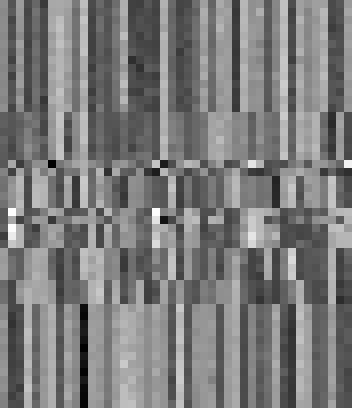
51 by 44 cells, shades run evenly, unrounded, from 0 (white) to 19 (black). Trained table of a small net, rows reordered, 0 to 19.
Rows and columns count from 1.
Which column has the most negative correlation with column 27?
3
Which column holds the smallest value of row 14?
36
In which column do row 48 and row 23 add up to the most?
44
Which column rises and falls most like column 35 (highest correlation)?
16
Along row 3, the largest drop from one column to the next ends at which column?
31
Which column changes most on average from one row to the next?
20
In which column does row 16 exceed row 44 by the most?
42
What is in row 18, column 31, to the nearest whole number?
8
